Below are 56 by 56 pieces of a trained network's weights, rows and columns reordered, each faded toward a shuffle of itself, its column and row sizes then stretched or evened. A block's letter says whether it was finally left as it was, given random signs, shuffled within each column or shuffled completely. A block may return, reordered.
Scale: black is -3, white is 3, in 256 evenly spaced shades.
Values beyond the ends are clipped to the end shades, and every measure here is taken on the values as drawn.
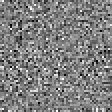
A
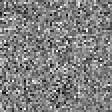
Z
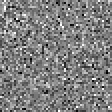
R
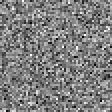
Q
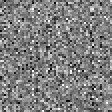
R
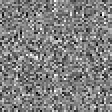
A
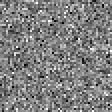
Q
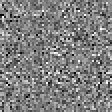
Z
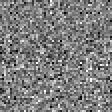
Z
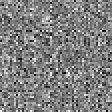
A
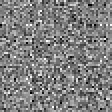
A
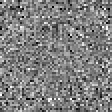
A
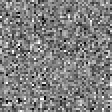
Z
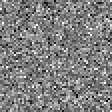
Q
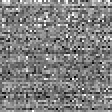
A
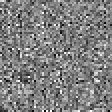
A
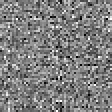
Z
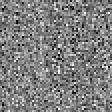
R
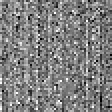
R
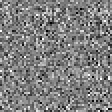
A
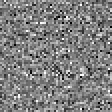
Z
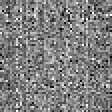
A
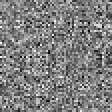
A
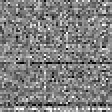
A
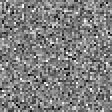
Q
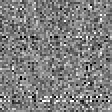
Z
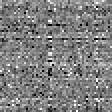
A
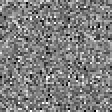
Z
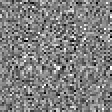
A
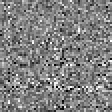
Z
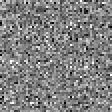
Z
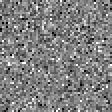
Q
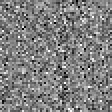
R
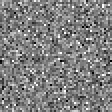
Q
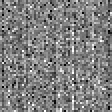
R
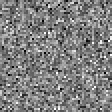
Q
